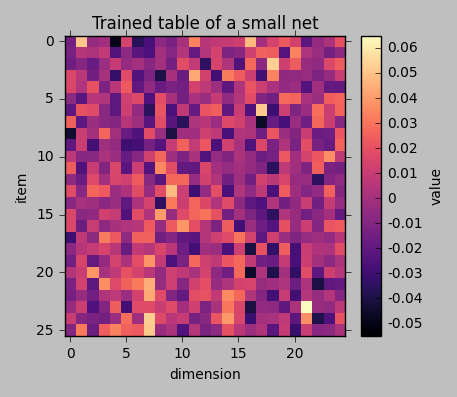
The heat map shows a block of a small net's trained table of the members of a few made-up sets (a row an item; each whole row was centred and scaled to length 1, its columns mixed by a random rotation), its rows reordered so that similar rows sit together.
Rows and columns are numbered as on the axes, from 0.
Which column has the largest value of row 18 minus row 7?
17
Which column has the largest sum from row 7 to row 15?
12
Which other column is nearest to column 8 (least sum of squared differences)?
13
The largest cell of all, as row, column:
23, 21
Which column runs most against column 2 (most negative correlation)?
14
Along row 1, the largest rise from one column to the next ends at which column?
20
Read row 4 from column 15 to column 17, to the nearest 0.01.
0 0.02 0.01
